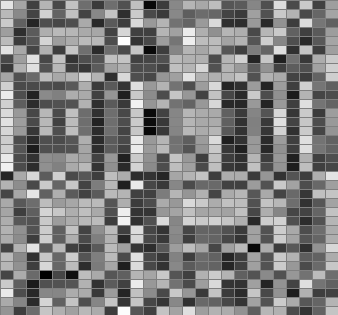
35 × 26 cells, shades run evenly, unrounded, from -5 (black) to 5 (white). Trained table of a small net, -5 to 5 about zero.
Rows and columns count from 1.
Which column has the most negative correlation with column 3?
1
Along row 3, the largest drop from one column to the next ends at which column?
18
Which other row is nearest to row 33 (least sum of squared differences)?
11
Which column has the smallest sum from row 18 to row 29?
12
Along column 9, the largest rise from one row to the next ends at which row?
26
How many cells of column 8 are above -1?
15
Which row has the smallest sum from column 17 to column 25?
28
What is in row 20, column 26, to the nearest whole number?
4
